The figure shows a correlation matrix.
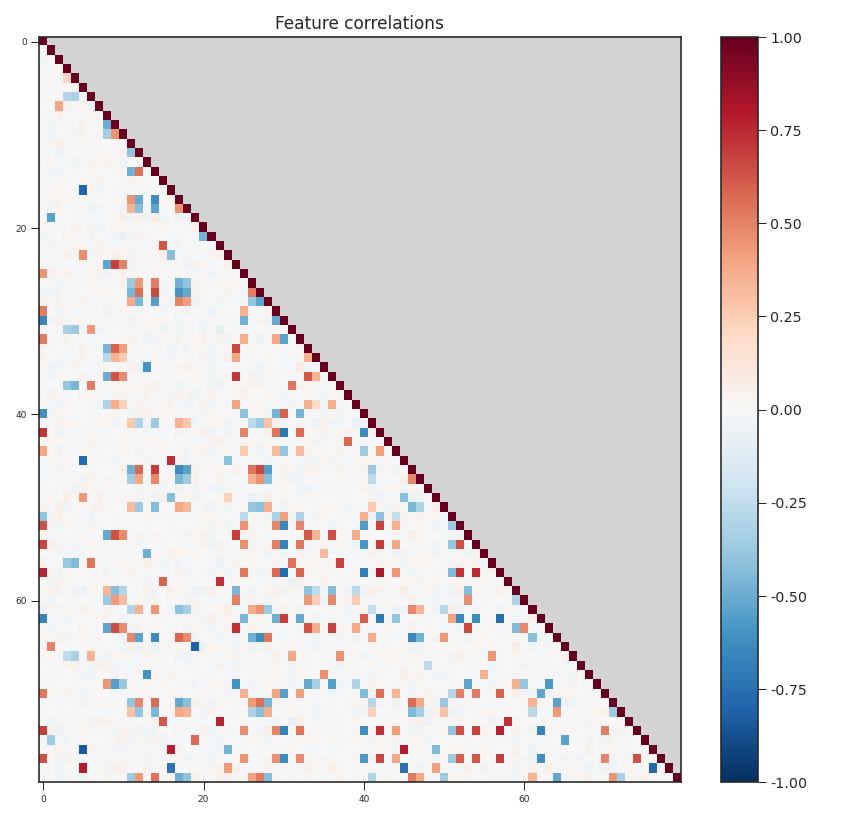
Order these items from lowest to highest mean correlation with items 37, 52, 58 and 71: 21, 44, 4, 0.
4, 21, 44, 0
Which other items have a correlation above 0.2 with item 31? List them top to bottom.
6, 37, 56, 66
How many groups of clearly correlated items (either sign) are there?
12
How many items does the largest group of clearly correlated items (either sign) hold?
17
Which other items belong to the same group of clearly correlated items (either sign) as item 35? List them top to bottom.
13, 55, 68
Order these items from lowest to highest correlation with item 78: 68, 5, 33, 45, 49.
45, 68, 33, 49, 5
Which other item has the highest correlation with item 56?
37
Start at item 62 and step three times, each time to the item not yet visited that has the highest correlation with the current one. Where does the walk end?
51
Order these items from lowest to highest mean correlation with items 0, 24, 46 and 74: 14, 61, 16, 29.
16, 61, 14, 29
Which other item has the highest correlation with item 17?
64
